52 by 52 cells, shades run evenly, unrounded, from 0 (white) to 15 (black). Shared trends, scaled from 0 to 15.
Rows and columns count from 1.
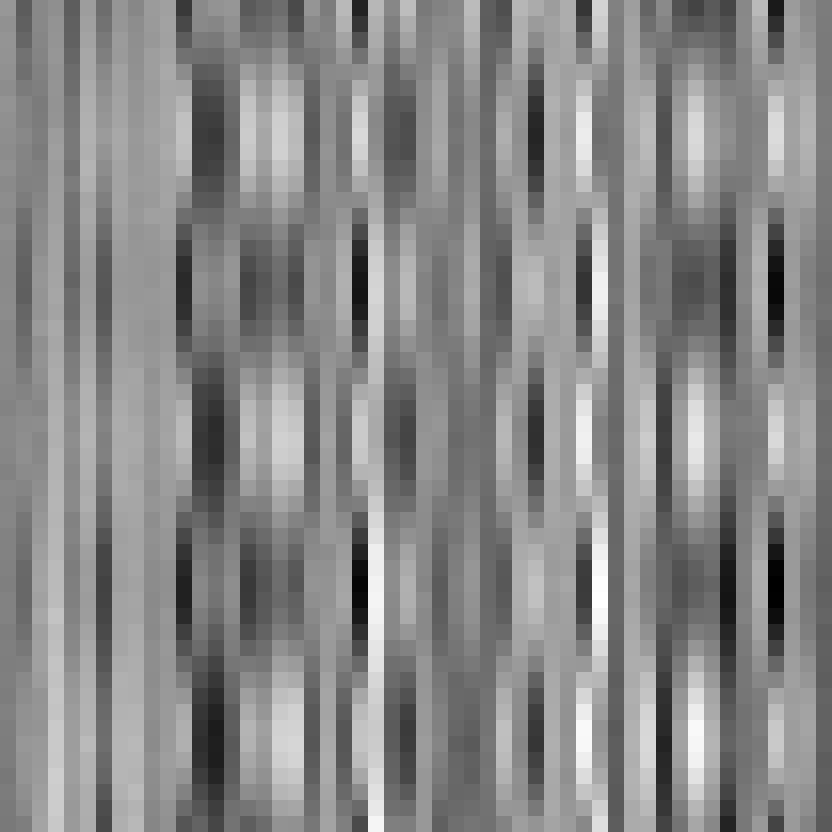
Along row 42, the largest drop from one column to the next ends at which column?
24
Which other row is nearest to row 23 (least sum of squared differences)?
14
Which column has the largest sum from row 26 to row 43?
46
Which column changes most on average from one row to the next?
49
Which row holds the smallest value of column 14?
1
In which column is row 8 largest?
34
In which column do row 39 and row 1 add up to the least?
38
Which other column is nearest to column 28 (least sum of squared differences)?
17
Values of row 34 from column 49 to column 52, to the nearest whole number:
12 6 7 9
